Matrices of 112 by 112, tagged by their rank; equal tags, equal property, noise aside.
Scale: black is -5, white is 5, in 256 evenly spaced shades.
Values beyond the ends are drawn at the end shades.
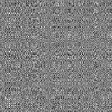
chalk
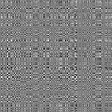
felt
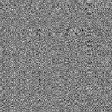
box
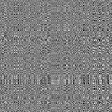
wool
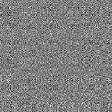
box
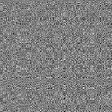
box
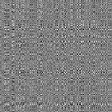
felt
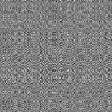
wool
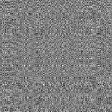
box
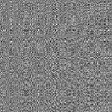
chalk
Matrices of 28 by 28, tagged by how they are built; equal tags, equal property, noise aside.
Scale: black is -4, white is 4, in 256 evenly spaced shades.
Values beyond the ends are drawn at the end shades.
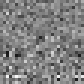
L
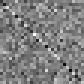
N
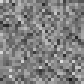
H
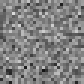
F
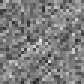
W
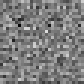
F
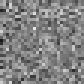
L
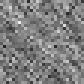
H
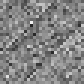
W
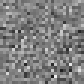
L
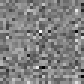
L
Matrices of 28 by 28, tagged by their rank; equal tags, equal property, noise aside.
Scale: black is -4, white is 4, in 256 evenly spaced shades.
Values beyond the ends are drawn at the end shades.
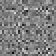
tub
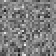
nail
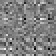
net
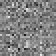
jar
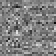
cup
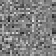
nail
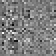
cup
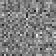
nail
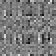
tub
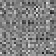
cup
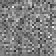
nail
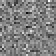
nail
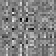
tub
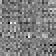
cup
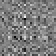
tub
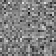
nail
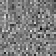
nail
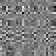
net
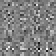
tub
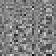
cup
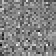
nail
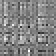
tub
